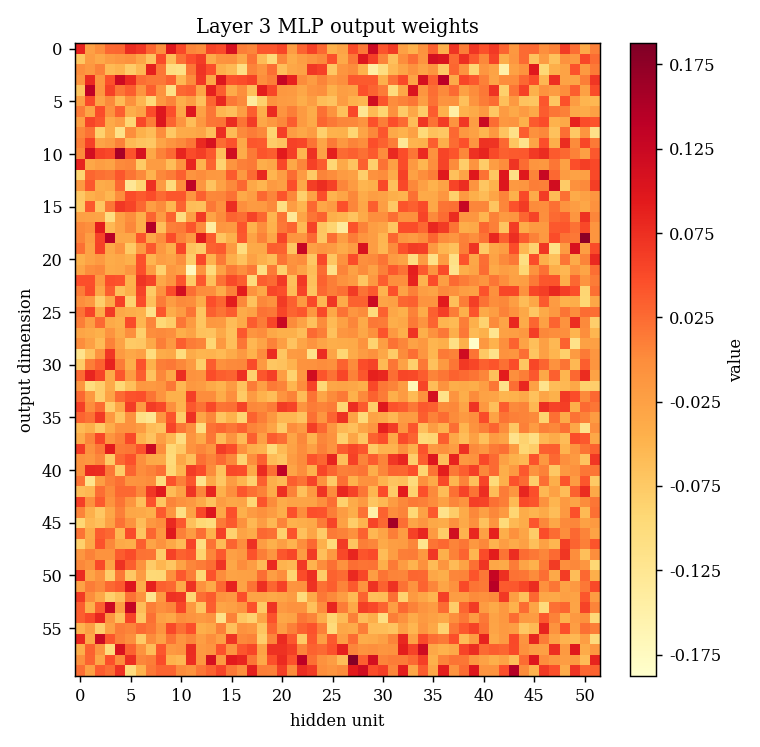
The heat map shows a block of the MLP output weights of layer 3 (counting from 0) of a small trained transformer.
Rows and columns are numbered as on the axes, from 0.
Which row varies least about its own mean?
27
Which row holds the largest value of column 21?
3
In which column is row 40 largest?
20
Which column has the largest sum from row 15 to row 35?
43
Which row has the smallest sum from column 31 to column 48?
37
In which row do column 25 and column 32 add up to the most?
39
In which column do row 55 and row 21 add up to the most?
46
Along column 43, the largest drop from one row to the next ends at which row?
12
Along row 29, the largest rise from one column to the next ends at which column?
24
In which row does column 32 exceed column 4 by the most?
40
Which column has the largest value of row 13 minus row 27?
11
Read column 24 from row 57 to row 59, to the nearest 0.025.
0.025 0 0
